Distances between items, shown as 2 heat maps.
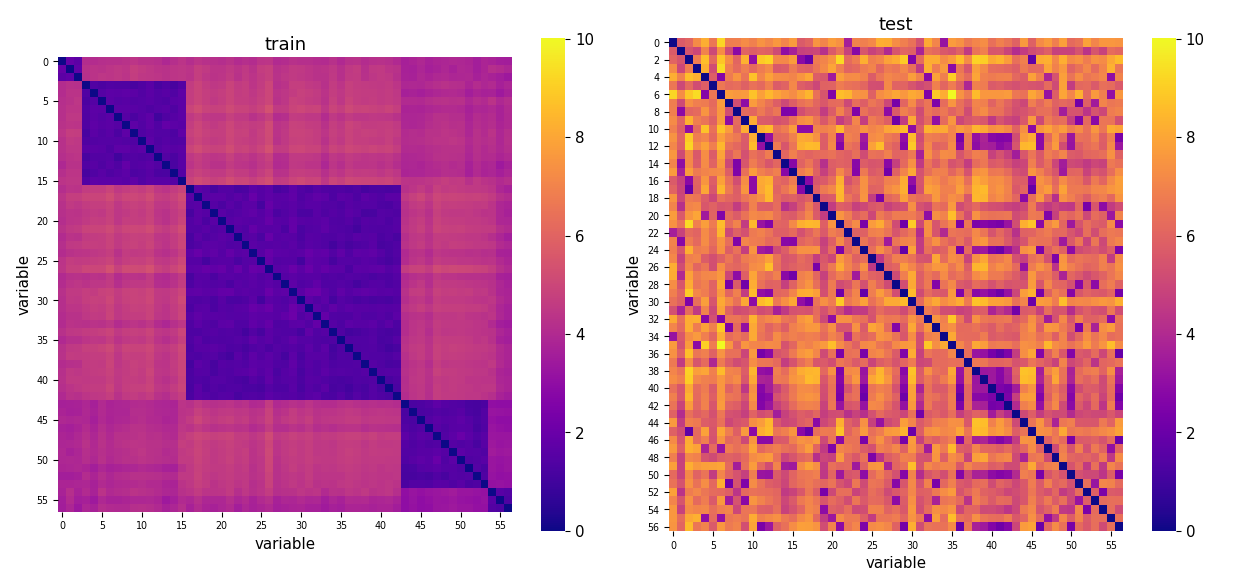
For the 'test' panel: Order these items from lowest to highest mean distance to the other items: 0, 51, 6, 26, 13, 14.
14, 51, 13, 26, 0, 6
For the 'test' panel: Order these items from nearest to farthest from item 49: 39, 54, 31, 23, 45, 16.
23, 54, 31, 39, 16, 45
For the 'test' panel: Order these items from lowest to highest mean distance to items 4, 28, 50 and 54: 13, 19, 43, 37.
19, 43, 37, 13
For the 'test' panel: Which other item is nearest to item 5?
37
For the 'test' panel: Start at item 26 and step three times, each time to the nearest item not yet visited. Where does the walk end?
48
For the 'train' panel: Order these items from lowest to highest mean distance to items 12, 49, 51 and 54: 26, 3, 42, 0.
3, 0, 42, 26
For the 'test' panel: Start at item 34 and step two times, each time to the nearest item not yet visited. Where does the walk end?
22
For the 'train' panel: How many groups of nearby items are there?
5
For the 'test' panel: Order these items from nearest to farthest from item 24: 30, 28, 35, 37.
28, 37, 35, 30
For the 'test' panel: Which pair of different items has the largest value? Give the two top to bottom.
6, 35
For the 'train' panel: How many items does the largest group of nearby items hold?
27
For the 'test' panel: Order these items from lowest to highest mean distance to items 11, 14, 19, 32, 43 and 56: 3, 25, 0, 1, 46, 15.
46, 1, 15, 25, 3, 0
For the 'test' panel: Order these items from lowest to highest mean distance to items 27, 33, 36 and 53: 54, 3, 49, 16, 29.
29, 49, 54, 3, 16
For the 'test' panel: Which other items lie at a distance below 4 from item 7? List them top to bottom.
9, 28, 33, 51, 53
